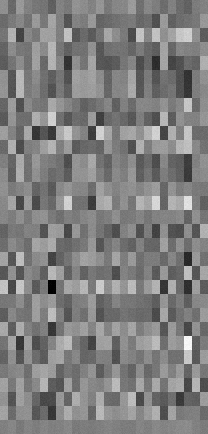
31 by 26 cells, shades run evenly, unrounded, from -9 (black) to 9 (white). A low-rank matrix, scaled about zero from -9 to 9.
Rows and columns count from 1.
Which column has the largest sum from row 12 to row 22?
3
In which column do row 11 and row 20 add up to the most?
24
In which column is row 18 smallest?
13
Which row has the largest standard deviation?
21
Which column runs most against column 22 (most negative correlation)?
26
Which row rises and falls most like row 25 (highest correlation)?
15
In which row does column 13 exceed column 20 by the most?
29
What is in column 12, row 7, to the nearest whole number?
2
